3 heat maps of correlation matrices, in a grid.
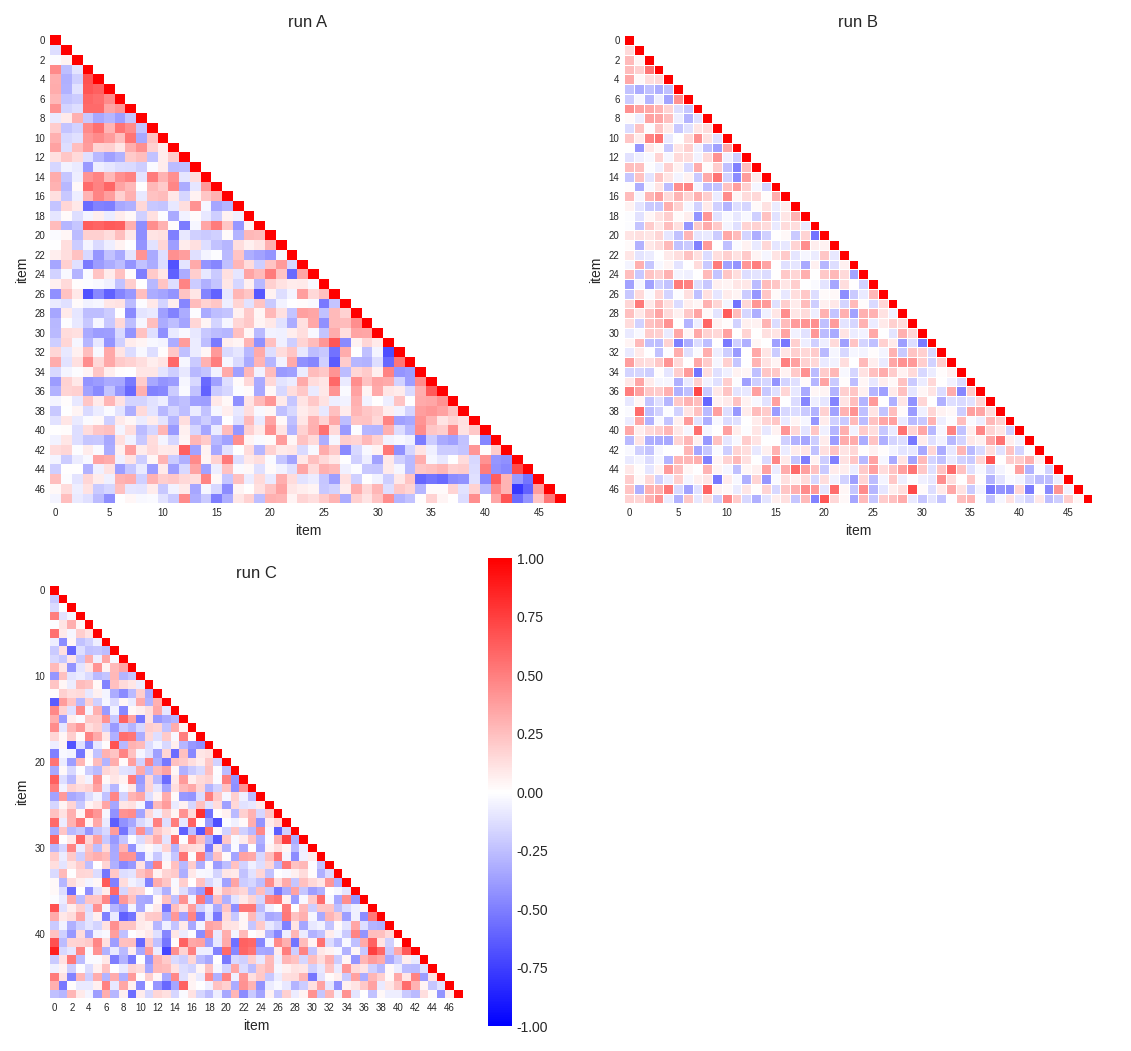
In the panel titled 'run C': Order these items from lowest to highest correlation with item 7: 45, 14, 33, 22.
14, 22, 33, 45
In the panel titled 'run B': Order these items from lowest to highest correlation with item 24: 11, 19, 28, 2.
19, 11, 2, 28
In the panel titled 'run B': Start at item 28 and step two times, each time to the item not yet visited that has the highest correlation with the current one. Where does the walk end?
3
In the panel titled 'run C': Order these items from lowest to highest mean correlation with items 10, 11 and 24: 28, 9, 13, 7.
9, 13, 28, 7
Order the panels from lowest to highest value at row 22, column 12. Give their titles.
run C, run B, run A
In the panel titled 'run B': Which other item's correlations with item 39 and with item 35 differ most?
15
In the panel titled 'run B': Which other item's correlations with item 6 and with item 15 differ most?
38
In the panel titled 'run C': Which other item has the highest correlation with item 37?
42
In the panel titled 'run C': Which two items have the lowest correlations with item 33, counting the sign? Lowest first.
6, 46
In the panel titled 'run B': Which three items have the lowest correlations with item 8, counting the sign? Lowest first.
37, 43, 41
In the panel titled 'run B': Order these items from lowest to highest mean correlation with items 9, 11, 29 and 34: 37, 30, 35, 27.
35, 37, 27, 30
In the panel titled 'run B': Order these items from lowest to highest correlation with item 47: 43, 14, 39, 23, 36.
23, 43, 14, 36, 39
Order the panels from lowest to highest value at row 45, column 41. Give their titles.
run B, run C, run A
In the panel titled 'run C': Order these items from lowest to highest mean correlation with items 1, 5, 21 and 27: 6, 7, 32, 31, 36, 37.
7, 6, 31, 36, 37, 32
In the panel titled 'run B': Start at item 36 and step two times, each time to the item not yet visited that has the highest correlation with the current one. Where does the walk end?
40
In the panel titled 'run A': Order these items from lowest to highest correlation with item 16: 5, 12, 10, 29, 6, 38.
12, 29, 38, 6, 10, 5
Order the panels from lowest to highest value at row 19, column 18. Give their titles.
run B, run A, run C
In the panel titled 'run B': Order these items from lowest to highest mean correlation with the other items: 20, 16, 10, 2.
20, 2, 10, 16
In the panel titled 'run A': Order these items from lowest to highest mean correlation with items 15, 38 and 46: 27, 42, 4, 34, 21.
42, 21, 34, 4, 27
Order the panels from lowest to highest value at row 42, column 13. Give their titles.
run C, run A, run B
